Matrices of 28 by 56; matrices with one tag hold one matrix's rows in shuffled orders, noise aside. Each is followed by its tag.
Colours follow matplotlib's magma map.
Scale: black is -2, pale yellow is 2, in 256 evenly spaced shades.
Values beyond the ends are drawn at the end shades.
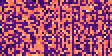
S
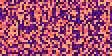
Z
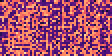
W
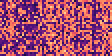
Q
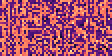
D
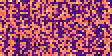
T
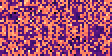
Z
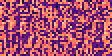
T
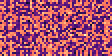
T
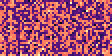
T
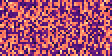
Z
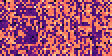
Q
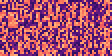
Z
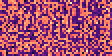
Z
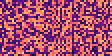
S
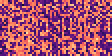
W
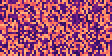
Z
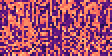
W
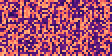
Z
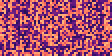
T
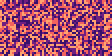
T
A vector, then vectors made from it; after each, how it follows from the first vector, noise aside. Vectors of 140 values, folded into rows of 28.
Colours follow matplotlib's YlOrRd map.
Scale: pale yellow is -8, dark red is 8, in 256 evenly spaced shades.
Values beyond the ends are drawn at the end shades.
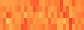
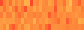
wrapped around, negated, partly zeroed.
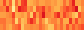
reversed, negated, scaled up.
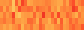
reversed, negated.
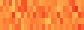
reversed, negated.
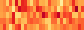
reversed, negated, scaled up.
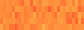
wrapped around, negated, shrunk.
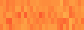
negated, shrunk.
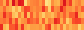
wrapped around, scaled up.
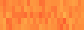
negated, shrunk.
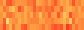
sign-scrambled.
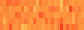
negated, partly zeroed.
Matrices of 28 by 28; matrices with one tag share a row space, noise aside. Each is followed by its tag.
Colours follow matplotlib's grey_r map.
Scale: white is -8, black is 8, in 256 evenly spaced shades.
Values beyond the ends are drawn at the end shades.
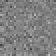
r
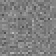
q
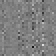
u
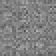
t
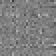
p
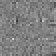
p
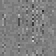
u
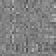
p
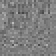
q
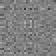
r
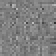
p
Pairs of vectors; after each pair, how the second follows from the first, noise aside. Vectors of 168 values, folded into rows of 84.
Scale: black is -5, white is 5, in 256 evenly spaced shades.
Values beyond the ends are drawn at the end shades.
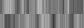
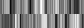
reversed, scaled up.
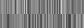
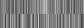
shuffled.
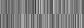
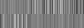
reversed, partly zeroed.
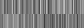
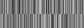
sign-scrambled.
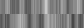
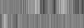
reversed, partly zeroed.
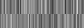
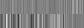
reversed, partly zeroed.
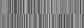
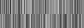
shuffled.
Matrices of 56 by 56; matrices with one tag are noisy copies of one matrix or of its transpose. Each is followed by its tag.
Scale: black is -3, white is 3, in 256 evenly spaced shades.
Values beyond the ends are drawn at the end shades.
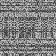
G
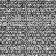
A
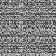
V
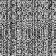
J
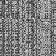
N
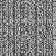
V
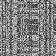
G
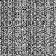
A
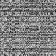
J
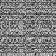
V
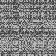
N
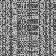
G
